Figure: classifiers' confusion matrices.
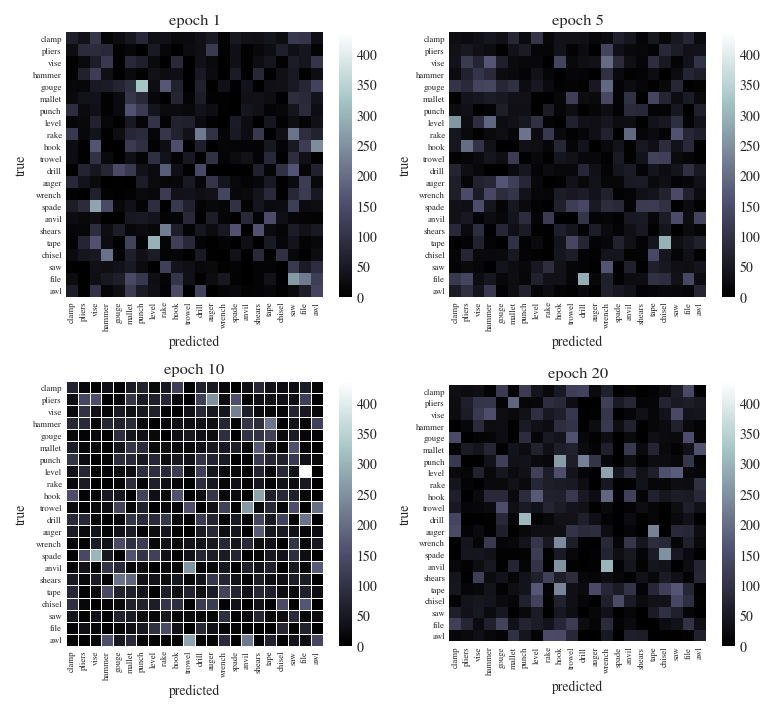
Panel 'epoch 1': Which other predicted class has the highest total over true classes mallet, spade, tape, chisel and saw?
vise
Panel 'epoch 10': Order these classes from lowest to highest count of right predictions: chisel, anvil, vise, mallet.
vise, anvil, mallet, chisel
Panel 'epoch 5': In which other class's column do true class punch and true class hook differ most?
pliers
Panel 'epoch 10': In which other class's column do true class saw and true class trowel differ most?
anvil
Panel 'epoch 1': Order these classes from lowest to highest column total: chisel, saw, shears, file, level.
chisel, shears, level, file, saw
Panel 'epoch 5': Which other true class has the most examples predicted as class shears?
spade
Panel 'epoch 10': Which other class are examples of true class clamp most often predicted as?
hook
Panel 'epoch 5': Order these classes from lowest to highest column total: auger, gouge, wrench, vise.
auger, gouge, vise, wrench
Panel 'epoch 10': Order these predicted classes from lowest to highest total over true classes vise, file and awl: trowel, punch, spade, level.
punch, level, spade, trowel
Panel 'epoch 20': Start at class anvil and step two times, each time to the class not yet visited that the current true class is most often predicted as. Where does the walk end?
hook
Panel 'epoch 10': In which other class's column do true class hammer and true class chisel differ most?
tape
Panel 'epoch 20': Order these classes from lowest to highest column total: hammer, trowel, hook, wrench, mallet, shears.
shears, mallet, hammer, trowel, wrench, hook
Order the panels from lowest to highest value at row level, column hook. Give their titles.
epoch 5, epoch 1, epoch 10, epoch 20
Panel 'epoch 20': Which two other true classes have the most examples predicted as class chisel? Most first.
spade, level
